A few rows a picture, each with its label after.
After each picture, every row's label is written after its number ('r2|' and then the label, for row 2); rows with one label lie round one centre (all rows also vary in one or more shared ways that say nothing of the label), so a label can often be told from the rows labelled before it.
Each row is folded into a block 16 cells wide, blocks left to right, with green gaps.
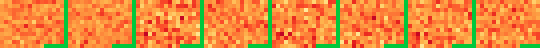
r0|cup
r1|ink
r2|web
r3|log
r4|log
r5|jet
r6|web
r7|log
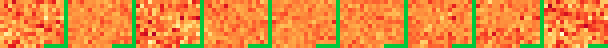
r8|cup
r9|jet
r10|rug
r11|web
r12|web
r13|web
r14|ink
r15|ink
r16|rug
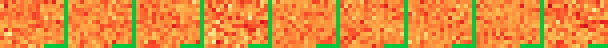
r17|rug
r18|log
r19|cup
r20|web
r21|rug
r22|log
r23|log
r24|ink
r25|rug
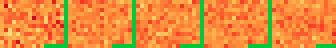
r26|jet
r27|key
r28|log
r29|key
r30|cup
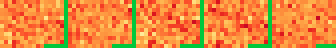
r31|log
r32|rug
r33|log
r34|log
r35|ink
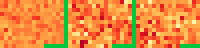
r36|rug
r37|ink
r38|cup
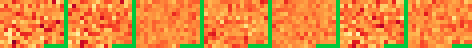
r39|ink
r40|rug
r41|rug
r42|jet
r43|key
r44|rug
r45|log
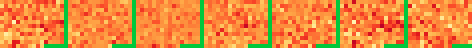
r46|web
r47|log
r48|log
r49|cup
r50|ink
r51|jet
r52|web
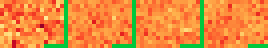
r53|log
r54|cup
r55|log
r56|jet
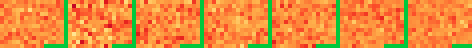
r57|ink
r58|web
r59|jet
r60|rug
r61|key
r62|rug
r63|rug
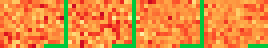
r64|web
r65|log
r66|key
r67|ink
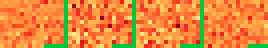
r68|jet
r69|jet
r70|cup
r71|ink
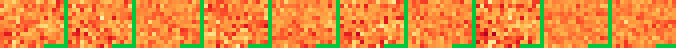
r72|jet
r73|cup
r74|ink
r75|key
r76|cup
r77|rug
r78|ink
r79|rug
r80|jet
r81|ink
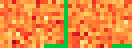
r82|jet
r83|log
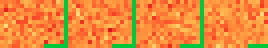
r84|rug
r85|ink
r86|key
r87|jet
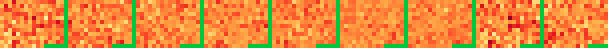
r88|jet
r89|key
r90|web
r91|log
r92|jet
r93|key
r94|key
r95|jet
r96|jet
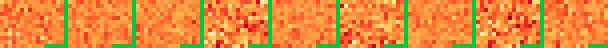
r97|rug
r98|cup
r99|jet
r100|ink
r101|ink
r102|key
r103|rug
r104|ink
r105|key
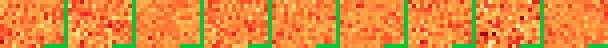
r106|jet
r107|key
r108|log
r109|rug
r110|rug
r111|ink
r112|web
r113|rug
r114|jet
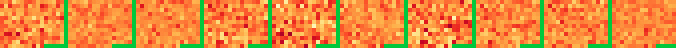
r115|web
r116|web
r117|web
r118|key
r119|key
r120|log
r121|web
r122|web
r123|web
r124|log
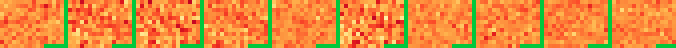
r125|key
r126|key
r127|cup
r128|rug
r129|jet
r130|web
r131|rug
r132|log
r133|log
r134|cup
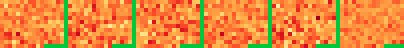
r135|cup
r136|rug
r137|web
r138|ink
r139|cup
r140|cup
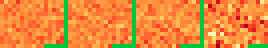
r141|jet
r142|rug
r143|log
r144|ink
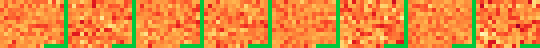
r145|web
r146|web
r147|rug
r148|jet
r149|cup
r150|cup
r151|ink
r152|ink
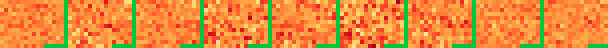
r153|log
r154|web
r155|log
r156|rug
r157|log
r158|jet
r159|jet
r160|ink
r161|ink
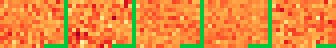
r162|jet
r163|cup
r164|key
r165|ink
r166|jet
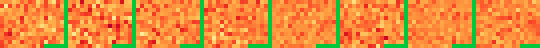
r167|jet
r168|cup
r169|cup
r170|key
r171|web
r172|jet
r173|rug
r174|ink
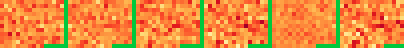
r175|rug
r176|rug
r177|key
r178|jet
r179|cup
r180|ink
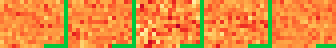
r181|log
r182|jet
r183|ink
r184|rug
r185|rug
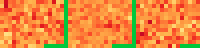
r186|rug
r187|cup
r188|rug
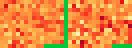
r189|rug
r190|jet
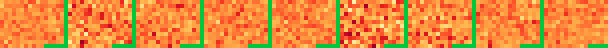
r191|key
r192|log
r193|web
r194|log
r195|rug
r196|rug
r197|ink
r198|log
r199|rug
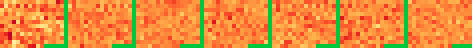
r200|jet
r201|log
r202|web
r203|key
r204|rug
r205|ink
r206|ink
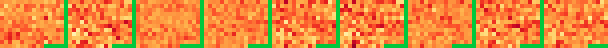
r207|cup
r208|web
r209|web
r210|web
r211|key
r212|key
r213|key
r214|web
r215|log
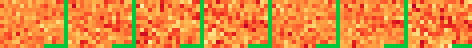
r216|rug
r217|rug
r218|log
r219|web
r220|cup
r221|jet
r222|jet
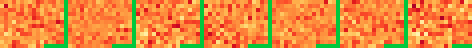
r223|rug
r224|rug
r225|web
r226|jet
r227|ink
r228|key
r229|key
